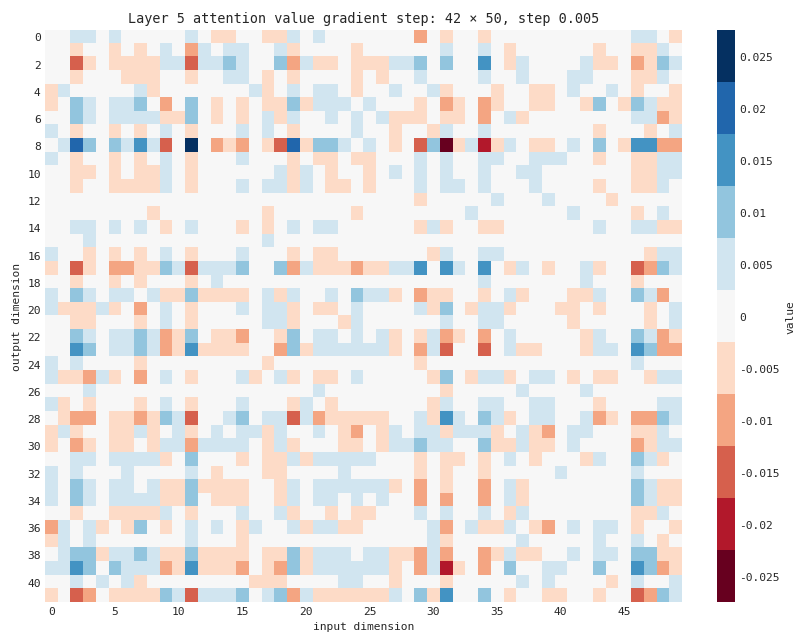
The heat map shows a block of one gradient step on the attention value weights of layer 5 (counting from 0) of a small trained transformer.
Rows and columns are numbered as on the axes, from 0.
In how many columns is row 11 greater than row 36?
17
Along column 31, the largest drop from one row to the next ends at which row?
8
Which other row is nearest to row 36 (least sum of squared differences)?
4
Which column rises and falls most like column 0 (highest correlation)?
39
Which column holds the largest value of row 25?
31
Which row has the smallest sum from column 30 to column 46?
5
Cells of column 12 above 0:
5
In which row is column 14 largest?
2
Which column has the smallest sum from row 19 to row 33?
29
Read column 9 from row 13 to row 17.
0 -0.005 0 0.005 0.01
